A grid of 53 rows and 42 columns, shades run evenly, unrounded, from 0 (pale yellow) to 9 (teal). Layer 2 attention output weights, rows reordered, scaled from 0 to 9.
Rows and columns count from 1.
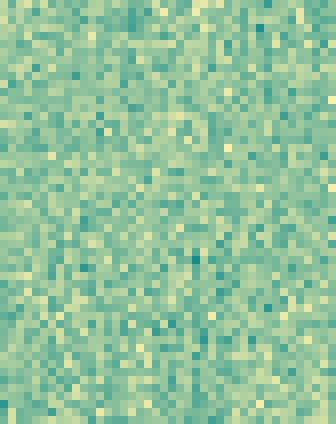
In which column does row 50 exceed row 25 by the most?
25
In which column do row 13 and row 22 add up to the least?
42
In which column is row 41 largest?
22
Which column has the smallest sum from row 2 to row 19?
26
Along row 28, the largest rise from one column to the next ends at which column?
11
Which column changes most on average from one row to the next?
7
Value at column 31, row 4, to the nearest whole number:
6
